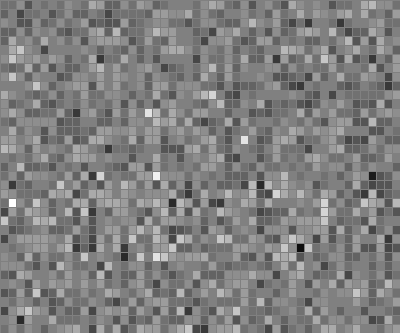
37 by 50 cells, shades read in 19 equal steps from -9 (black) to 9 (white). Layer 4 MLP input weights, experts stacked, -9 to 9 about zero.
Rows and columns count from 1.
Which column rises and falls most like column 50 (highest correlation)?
24
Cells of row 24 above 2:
10
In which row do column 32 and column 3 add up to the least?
36
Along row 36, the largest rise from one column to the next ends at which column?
4
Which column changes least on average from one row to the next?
41
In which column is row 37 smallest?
26
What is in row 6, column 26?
1
